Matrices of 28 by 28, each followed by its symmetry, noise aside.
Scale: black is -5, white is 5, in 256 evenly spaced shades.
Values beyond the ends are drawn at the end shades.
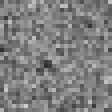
symmetric across the other diagonal.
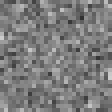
same after a half turn.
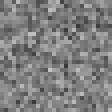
no symmetry.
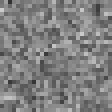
antisymmetric.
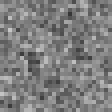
same after a half turn.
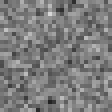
same after a half turn.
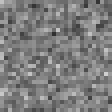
no symmetry.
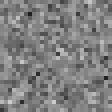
symmetric across the other diagonal.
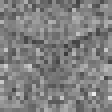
mirrored left to right.
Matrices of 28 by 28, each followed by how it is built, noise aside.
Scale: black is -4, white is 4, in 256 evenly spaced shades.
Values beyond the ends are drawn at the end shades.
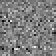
uneven rows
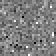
sparse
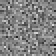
repeating rows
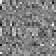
low rank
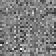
low rank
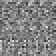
repeating columns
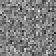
repeating rows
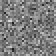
repeating rows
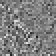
lower triangular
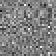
low rank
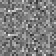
repeating rows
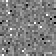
sparse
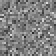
repeating rows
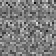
repeating columns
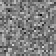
repeating rows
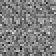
repeating columns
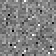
sparse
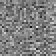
low rank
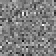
low rank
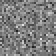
repeating rows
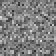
repeating columns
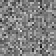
repeating rows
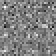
low rank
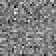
low rank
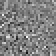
lower triangular
